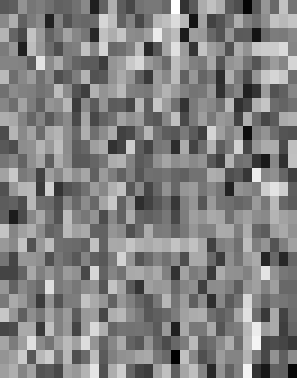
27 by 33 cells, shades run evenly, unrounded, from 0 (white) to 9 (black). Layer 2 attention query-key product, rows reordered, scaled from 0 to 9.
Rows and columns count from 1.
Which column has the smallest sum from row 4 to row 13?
24
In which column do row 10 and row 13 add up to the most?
28
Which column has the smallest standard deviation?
9
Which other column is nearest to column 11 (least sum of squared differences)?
21
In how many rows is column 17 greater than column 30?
14
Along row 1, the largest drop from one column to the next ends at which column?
20
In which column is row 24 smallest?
29
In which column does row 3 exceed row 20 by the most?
11
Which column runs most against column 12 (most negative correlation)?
22
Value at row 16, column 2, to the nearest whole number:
8
